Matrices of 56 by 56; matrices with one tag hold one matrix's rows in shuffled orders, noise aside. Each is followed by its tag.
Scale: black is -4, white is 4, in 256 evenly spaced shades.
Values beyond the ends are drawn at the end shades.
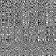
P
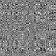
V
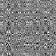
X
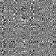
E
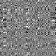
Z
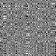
Z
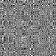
E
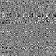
P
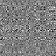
V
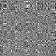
Z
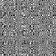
E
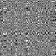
Z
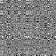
X
